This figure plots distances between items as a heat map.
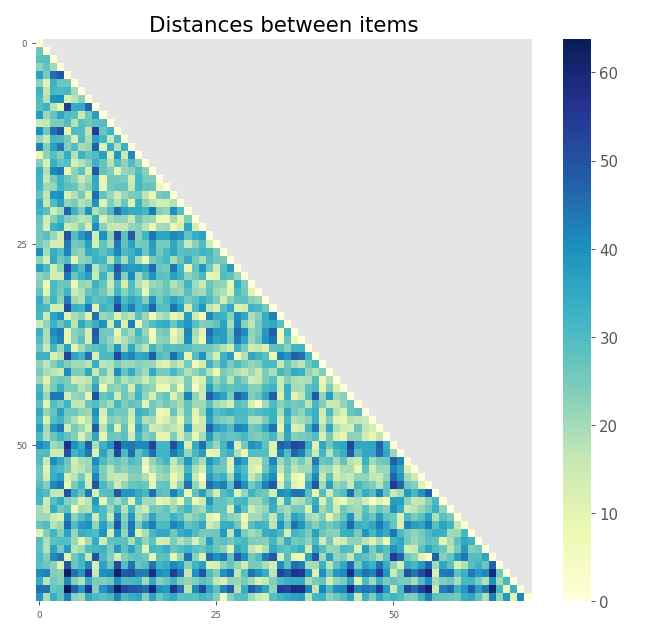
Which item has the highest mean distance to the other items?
68
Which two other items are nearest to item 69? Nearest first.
26, 67
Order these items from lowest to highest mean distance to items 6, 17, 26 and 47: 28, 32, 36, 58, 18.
18, 32, 58, 36, 28
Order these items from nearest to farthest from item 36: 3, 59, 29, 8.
59, 29, 3, 8
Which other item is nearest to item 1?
30
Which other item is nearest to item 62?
49
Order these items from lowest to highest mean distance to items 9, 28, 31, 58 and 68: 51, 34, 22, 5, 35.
22, 5, 51, 34, 35
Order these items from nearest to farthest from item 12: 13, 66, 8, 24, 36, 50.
36, 24, 13, 8, 50, 66
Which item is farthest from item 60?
11
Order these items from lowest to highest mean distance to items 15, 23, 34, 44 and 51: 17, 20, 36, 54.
54, 36, 20, 17
